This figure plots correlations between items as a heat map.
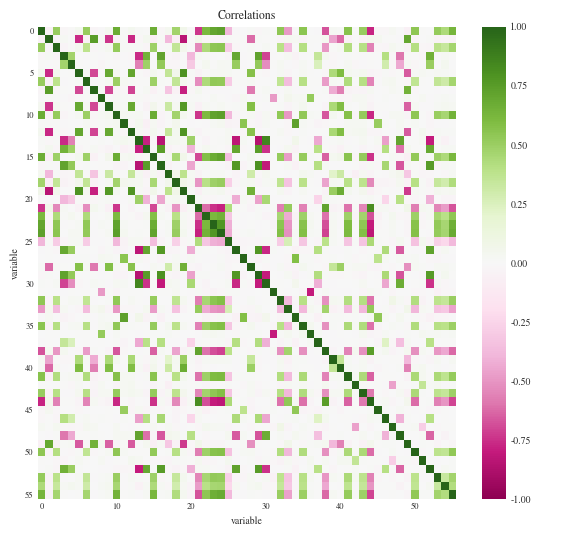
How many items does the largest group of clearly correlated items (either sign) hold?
22
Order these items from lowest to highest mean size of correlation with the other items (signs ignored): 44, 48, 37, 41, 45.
45, 37, 48, 41, 44
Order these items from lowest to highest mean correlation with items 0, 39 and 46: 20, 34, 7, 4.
7, 20, 34, 4
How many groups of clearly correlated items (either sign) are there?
6
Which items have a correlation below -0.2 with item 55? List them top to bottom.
21, 25, 33, 38, 44
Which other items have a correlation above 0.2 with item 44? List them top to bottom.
21, 25, 33, 38
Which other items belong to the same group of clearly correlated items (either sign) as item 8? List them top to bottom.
31, 36
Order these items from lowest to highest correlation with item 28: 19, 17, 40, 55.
55, 17, 40, 19
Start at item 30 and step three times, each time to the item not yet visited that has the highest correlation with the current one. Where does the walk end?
20
